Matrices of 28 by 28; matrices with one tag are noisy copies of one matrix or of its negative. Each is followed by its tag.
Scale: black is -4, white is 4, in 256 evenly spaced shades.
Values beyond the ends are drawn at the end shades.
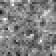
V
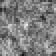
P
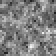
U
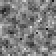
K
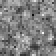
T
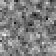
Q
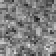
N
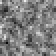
K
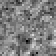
T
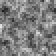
K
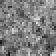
N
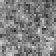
N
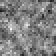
P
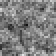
P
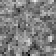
T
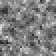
K
